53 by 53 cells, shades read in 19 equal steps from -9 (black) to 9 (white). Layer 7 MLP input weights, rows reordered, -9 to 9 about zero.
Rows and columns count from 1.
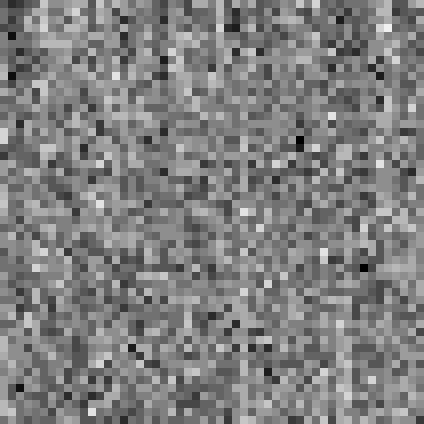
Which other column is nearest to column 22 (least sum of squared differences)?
8
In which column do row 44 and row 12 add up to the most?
24
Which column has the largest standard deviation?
48
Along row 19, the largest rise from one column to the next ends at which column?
39
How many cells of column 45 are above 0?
11
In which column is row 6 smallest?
42
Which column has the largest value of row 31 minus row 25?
46
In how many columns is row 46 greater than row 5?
18
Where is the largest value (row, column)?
4, 49
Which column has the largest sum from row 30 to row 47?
31
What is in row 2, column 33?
-3
